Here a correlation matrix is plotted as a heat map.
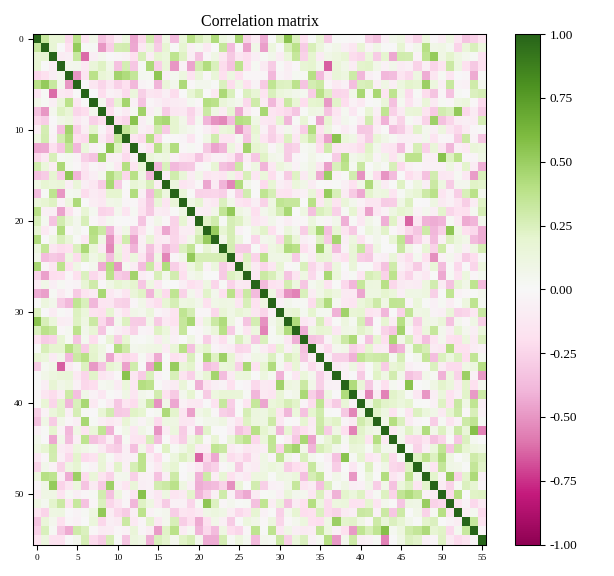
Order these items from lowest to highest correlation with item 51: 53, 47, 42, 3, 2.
42, 53, 47, 2, 3
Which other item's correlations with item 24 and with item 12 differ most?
9
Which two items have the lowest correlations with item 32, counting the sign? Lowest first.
28, 33
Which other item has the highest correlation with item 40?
6
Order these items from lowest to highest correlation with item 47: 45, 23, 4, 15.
45, 15, 23, 4
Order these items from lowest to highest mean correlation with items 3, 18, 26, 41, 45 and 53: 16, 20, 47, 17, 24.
24, 47, 20, 17, 16
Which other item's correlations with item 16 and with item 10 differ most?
25
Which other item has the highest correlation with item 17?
36
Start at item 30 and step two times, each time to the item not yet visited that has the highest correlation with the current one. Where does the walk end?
46
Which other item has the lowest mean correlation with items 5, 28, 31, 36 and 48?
4
